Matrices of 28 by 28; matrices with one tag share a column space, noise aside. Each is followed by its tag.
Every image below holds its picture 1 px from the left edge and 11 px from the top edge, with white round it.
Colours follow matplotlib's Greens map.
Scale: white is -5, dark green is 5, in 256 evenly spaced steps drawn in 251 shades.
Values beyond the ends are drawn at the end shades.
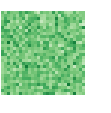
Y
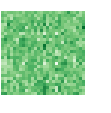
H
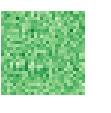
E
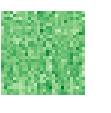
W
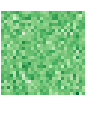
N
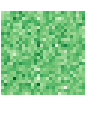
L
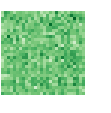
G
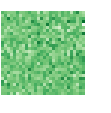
L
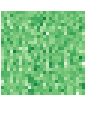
H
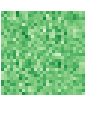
E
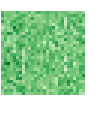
H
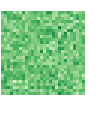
N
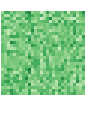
W
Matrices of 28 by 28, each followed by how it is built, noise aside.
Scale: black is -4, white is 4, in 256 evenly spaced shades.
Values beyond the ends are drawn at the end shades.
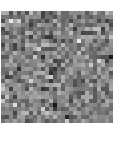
noise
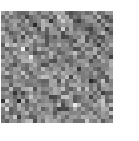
Toeplitz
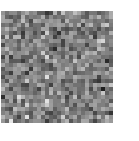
noise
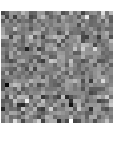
uneven rows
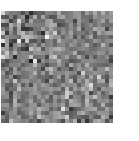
block diagonal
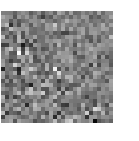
lower triangular
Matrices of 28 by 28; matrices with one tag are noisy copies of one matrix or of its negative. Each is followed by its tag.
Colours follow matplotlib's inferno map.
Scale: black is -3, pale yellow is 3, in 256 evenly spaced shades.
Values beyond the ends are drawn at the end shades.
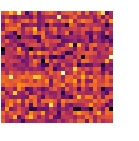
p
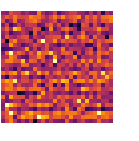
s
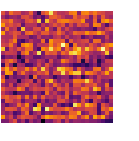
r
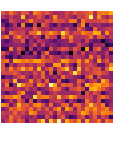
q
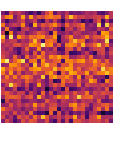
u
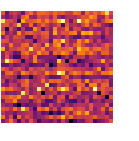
r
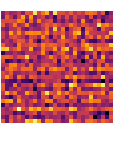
s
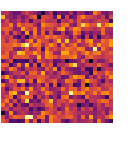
q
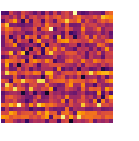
s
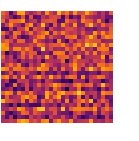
s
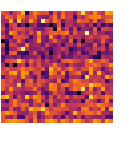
q
